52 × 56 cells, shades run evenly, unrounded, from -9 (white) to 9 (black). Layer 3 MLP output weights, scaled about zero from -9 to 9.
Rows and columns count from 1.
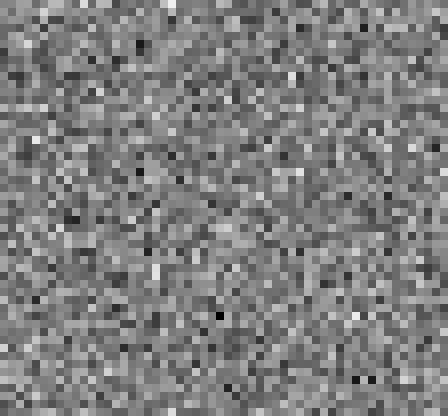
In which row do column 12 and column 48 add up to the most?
38
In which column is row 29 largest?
34
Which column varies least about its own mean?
40
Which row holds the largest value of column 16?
44
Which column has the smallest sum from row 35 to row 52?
51
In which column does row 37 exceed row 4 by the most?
30
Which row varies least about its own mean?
5
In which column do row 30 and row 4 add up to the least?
12
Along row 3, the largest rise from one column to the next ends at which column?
31
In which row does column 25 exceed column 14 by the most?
46
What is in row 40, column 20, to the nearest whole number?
5
